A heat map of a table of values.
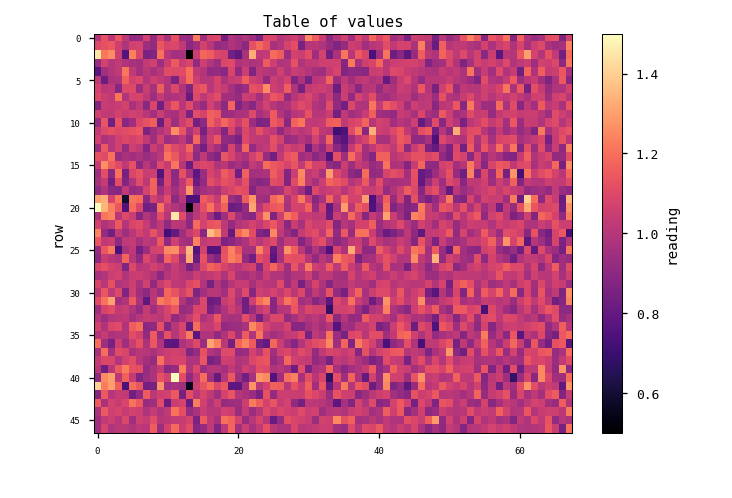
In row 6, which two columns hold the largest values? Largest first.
24, 58
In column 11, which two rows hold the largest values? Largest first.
40, 21
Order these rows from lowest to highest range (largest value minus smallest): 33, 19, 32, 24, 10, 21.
33, 10, 24, 32, 21, 19
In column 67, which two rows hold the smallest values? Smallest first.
23, 36
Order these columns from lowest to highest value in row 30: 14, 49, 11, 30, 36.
14, 30, 49, 36, 11
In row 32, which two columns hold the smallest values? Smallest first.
33, 55
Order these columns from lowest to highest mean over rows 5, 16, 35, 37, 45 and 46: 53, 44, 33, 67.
53, 44, 67, 33
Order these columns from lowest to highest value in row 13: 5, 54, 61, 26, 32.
32, 54, 26, 5, 61
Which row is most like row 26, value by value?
45
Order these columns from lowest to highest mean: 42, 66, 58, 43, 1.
66, 42, 58, 43, 1
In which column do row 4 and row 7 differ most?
13
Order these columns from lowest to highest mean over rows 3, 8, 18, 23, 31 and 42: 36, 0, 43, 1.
0, 43, 1, 36
